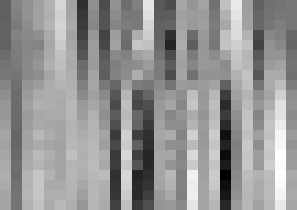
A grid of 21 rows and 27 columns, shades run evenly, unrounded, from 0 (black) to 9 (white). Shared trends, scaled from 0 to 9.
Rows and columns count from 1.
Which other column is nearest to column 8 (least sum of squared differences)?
10
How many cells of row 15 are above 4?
22
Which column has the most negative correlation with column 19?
13
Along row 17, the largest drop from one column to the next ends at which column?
21
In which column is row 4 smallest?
16
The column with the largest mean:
26
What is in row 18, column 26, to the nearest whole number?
9
